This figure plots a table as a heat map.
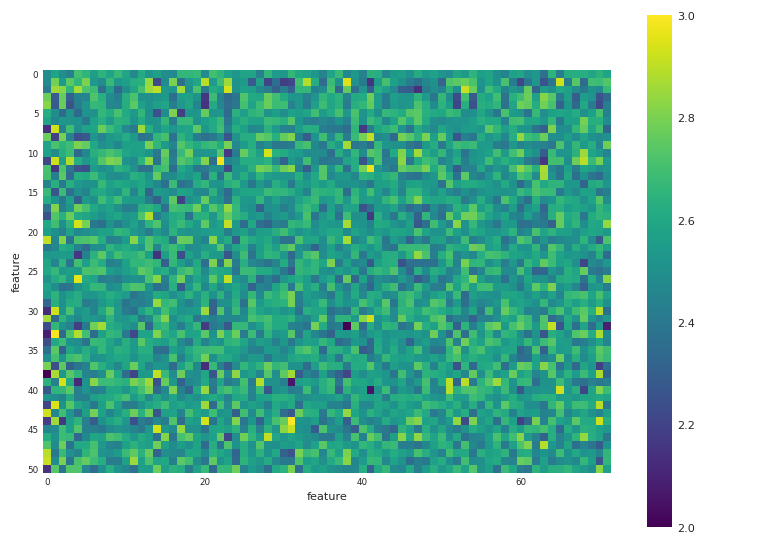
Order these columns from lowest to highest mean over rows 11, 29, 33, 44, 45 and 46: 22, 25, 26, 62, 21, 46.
21, 25, 62, 46, 26, 22
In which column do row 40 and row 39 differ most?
41
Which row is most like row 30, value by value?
42
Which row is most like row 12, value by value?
8
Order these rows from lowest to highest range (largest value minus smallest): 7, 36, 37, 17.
36, 17, 37, 7
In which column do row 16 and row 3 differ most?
20
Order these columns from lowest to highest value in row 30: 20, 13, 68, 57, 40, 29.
40, 57, 29, 13, 68, 20
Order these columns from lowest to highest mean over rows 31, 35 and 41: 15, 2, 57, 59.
2, 57, 15, 59
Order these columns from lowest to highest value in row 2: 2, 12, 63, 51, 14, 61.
63, 51, 12, 61, 2, 14
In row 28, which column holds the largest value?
31
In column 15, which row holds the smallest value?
24
